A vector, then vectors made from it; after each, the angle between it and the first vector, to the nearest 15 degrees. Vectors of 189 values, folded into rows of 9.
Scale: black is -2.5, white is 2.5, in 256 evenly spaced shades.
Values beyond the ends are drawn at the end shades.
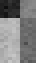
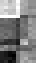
150 degrees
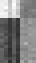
165 degrees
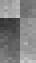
150 degrees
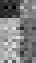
30 degrees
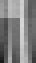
120 degrees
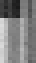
45 degrees
